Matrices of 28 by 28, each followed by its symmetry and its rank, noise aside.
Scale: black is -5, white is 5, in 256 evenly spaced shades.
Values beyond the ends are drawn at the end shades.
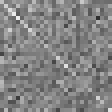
symmetric, rank six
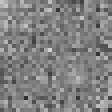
symmetric, rank five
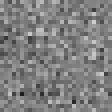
antisymmetric, rank six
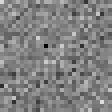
symmetric, rank seven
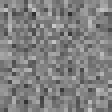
no symmetry, rank five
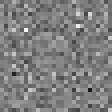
no symmetry, rank five
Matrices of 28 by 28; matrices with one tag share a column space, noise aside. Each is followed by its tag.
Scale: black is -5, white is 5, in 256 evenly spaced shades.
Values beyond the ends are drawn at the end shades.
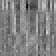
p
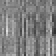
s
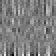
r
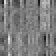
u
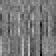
s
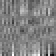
r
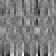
r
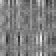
u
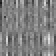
u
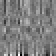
r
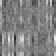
u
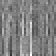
s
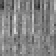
p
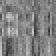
s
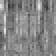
p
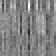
p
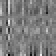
r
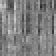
p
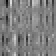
u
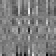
r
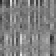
u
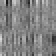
u
